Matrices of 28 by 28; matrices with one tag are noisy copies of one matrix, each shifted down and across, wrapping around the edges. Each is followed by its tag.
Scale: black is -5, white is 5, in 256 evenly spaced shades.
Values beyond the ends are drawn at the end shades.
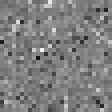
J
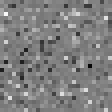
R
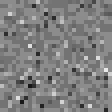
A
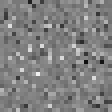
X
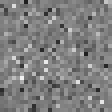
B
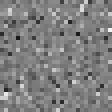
J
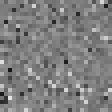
A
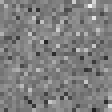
J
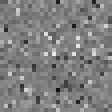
B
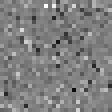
B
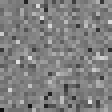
R
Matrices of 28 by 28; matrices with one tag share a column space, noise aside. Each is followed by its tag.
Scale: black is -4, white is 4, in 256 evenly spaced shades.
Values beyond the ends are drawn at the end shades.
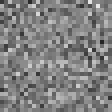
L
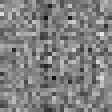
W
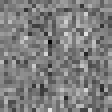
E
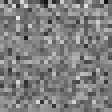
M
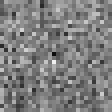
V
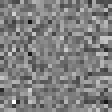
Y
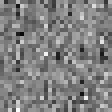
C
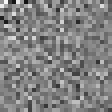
M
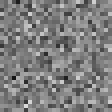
Y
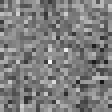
V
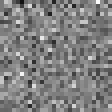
M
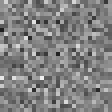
Y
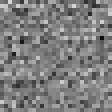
M
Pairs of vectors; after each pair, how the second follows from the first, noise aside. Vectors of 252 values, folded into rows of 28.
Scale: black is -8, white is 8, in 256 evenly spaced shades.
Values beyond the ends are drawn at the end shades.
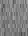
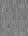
negated, shrunk.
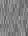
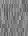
wrapped around, negated.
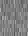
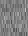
wrapped around, negated.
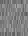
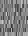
reversed, negated, scaled up.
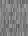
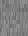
negated, shrunk.
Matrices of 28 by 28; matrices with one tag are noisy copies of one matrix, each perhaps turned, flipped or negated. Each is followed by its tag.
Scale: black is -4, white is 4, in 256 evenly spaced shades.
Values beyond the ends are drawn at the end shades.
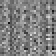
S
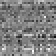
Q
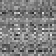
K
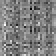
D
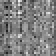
Q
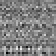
S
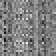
K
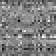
Q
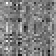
Q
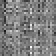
D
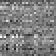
Q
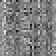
D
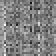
D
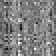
Q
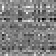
Q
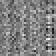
S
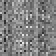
K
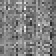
D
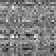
Q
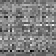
D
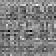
D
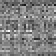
D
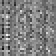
S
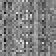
K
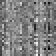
Q
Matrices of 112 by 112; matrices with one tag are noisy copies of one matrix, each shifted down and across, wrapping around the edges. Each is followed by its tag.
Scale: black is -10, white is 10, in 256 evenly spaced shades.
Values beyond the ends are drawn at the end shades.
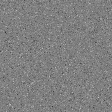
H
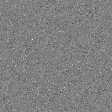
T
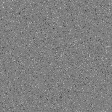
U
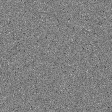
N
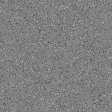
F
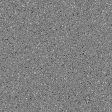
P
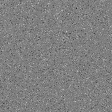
T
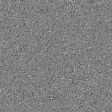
P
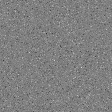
H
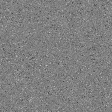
H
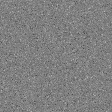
H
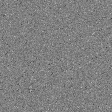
P
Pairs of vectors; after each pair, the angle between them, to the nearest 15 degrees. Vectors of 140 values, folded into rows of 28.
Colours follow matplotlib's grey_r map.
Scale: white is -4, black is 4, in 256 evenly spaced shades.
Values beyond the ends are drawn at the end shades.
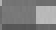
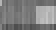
15 degrees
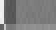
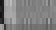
165 degrees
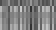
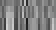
105 degrees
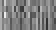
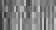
135 degrees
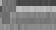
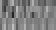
75 degrees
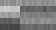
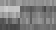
15 degrees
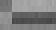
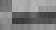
15 degrees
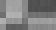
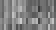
60 degrees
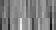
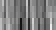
150 degrees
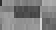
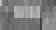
165 degrees
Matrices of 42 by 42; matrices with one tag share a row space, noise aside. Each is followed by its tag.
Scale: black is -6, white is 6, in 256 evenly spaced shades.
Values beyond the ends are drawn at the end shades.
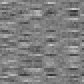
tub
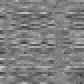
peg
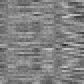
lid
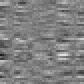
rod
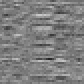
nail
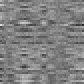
peg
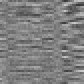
lid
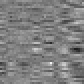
lid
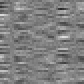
rod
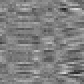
lid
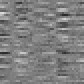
rod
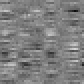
tub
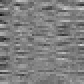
rod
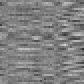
lid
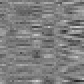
lid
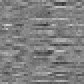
nail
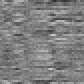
nail
